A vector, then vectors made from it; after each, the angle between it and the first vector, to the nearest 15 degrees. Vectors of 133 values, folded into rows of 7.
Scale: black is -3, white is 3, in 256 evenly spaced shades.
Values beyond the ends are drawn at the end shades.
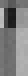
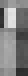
165 degrees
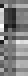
45 degrees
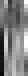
75 degrees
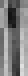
60 degrees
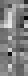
120 degrees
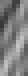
75 degrees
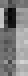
15 degrees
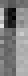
15 degrees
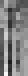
75 degrees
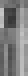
30 degrees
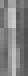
135 degrees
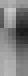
135 degrees
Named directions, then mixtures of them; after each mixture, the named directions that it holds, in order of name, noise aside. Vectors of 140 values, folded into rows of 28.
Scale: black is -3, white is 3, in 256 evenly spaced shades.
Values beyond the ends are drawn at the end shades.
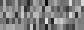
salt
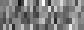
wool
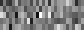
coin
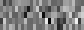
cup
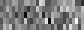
cup, wool.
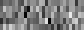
cup, salt, wool.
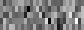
cup.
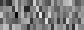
coin, cup, salt.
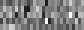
cup, salt.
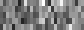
wool.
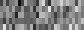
coin, salt, wool.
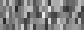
cup, wool.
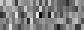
coin.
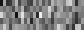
coin, salt.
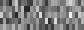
coin, cup, salt.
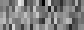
wool.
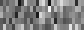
coin, wool.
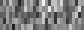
cup, wool.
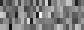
coin.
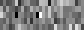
coin, wool.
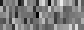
coin, wool.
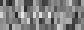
coin, salt, wool.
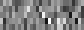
cup.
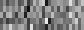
cup, salt, wool.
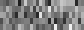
coin, cup, wool.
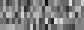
salt.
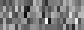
cup, salt.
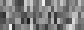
coin, wool.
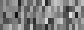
salt, wool.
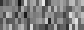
cup, salt, wool.
